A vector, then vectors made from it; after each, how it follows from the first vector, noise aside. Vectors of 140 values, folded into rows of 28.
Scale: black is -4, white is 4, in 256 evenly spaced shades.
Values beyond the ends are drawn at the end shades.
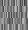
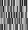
scaled up.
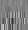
reversed, negated, partly zeroed.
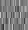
reversed, partly zeroed.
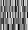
negated, scaled up.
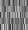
reversed, negated.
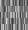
reversed, negated.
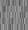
reversed, negated, shrunk.
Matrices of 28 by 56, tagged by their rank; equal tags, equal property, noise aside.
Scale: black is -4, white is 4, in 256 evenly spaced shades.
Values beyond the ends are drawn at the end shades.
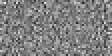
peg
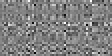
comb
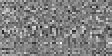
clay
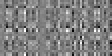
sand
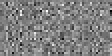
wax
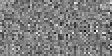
peg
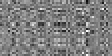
comb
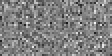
clay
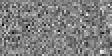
peg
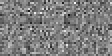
peg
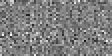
peg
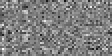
peg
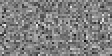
clay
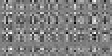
sand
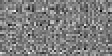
clay
